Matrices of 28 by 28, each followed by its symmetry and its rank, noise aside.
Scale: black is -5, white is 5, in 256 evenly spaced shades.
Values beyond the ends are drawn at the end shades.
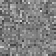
no symmetry, rank six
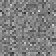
no symmetry, rank six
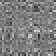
no symmetry, rank four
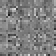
antisymmetric, rank four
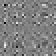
no symmetry, rank three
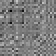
symmetric, rank three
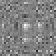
symmetric, rank three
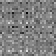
no symmetry, rank three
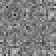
symmetric, rank six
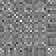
symmetric, rank three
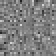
antisymmetric, rank four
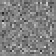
no symmetry, rank six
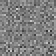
no symmetry, rank six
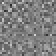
symmetric, rank four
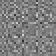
symmetric, rank three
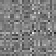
no symmetry, rank four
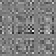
no symmetry, rank three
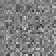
no symmetry, rank six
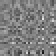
no symmetry, rank three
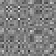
symmetric, rank three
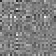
no symmetry, rank three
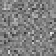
no symmetry, rank six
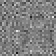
antisymmetric, rank four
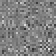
symmetric, rank four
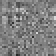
antisymmetric, rank six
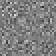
symmetric, rank six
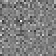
no symmetry, rank six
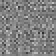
no symmetry, rank four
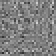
antisymmetric, rank four
